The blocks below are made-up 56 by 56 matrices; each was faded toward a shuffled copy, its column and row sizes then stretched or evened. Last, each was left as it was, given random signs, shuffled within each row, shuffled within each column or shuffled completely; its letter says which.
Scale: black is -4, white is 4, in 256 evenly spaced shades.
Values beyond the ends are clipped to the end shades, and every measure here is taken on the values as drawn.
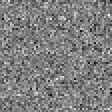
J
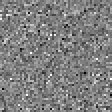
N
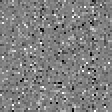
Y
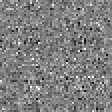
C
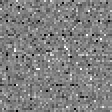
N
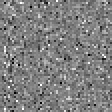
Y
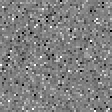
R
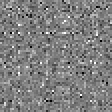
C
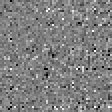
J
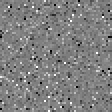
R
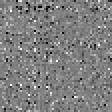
J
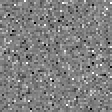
R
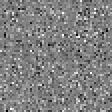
J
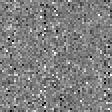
Y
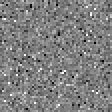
R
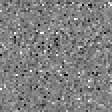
N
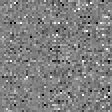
C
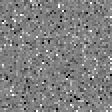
R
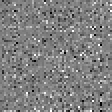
C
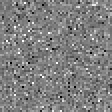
R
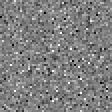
R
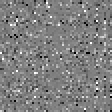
J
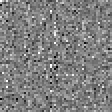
Y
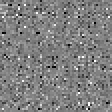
C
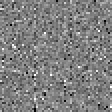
Y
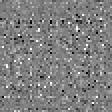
C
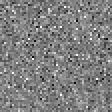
R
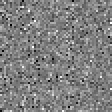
Y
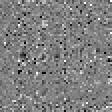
C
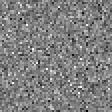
R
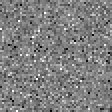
R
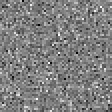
R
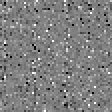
Y
